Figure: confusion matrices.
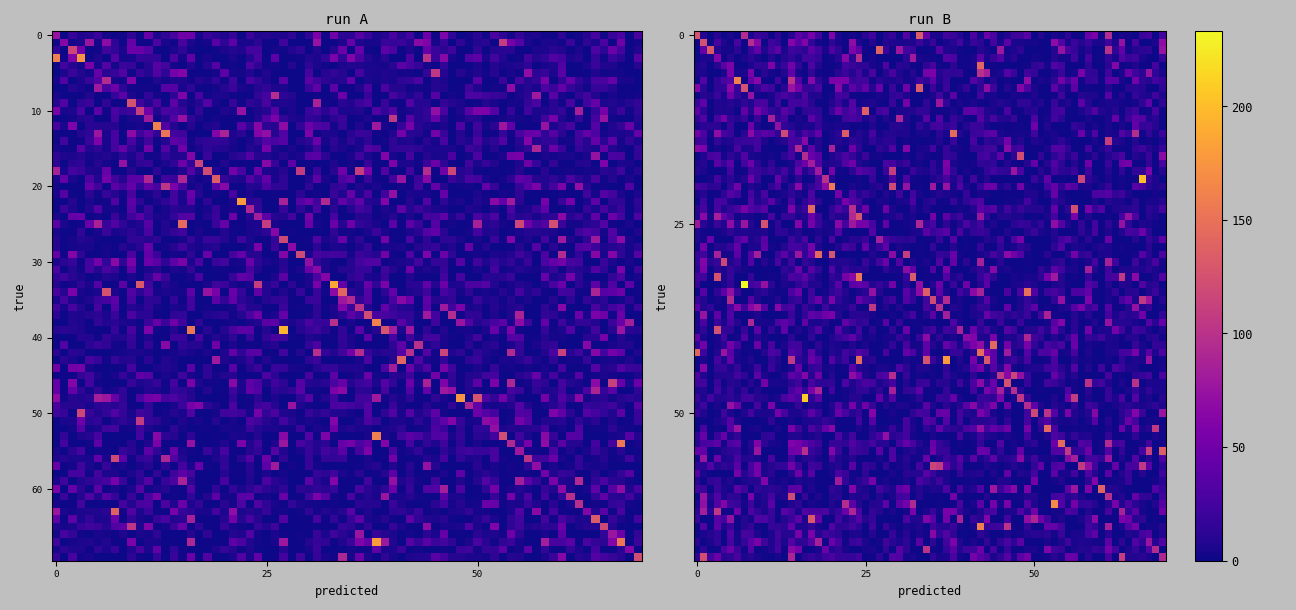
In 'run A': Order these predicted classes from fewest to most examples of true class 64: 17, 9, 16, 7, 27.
17, 9, 27, 7, 16
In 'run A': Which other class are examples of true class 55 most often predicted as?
37
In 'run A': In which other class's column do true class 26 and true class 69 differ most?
34
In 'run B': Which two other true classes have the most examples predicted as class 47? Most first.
45, 18
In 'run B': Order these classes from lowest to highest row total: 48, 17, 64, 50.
17, 48, 50, 64
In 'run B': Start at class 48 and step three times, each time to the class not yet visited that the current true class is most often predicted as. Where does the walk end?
1
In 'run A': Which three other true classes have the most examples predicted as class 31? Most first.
42, 9, 1
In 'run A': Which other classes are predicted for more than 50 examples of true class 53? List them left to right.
12, 27, 32, 38, 58
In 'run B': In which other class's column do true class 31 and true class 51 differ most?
58
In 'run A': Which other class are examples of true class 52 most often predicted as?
33
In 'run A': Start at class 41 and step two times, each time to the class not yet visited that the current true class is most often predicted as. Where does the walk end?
19
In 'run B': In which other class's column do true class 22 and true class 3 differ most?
24
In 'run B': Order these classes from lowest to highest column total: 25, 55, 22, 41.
55, 25, 41, 22
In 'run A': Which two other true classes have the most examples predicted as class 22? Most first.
10, 54
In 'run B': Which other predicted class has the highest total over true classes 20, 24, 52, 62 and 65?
42
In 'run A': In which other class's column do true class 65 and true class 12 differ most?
9
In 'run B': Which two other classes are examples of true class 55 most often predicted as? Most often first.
69, 67
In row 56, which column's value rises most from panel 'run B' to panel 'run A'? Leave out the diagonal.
7
